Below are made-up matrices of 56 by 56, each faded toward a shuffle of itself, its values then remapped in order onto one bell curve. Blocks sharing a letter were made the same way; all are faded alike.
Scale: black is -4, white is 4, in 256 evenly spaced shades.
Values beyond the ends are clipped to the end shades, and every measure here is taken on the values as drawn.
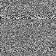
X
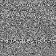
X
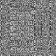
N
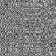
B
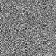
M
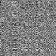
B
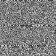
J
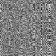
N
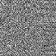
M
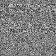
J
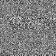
X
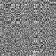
B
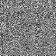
X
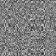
N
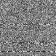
J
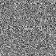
X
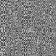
N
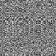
B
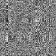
N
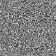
J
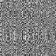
N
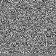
J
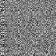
N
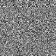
X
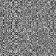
N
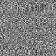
B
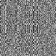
N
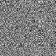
M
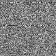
J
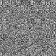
M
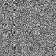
M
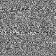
J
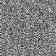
M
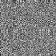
B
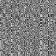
N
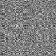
B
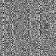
N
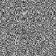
B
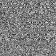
J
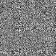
X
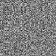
M
